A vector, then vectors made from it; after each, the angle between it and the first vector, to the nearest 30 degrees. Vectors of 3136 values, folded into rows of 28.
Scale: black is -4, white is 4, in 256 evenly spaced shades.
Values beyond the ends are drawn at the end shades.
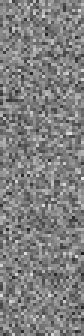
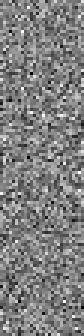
60 degrees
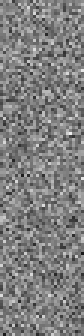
30 degrees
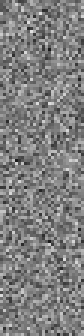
90 degrees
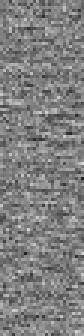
150 degrees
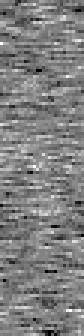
90 degrees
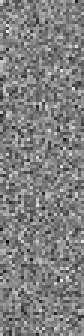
90 degrees
